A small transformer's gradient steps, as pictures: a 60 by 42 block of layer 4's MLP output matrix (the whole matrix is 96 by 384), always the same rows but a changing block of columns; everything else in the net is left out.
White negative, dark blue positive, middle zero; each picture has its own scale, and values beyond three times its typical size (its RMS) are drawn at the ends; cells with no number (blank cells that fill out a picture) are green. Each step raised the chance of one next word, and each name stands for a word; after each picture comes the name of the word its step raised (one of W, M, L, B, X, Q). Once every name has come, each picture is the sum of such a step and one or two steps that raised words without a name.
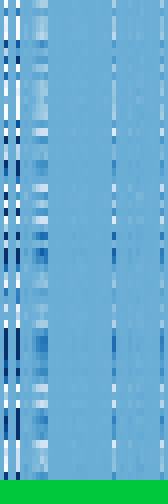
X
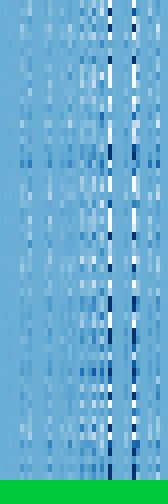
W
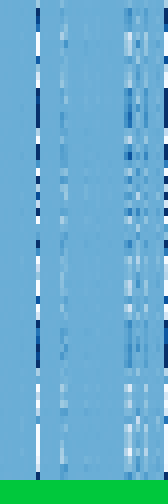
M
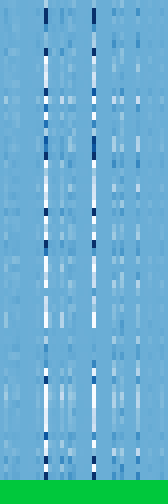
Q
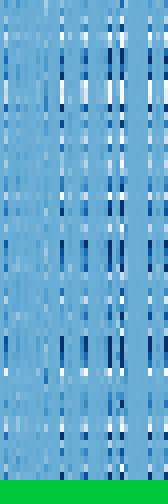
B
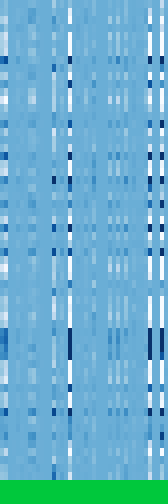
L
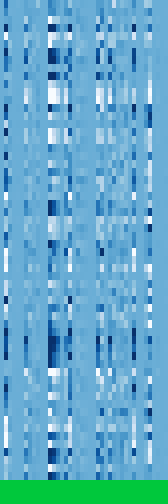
B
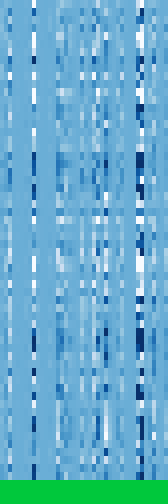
W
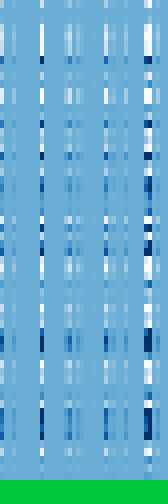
L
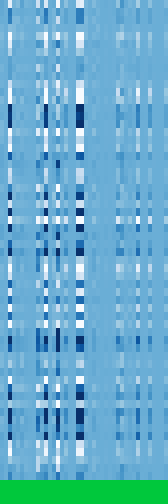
X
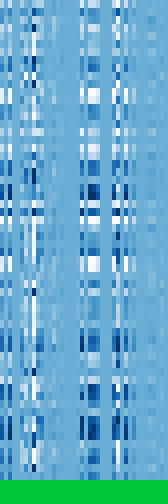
X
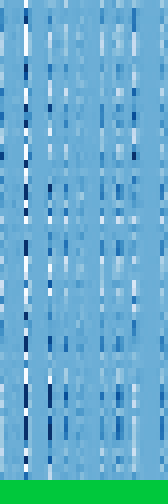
M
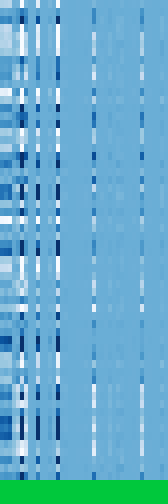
M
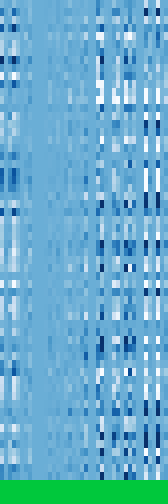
B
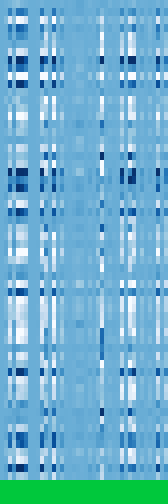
L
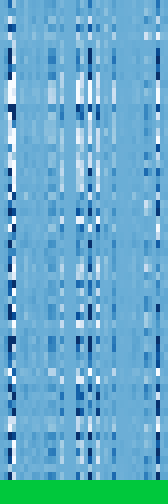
B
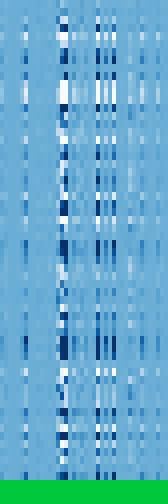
B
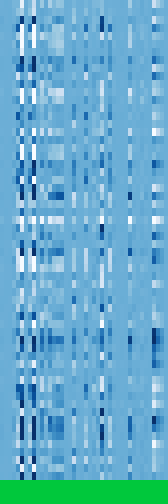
X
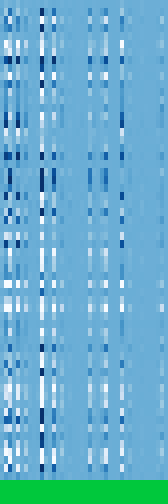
M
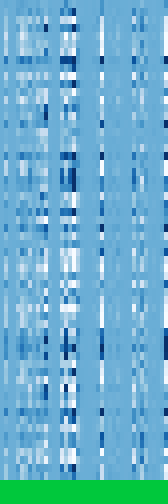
L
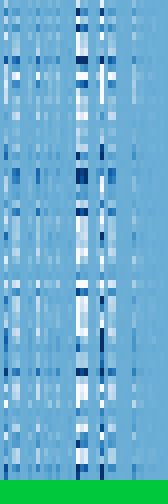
W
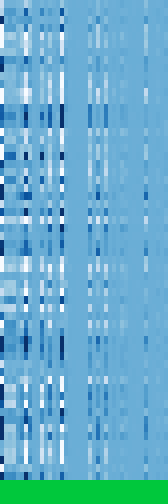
M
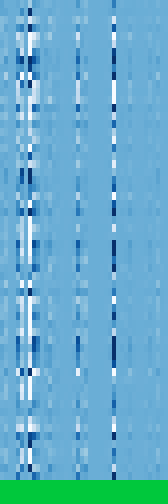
B
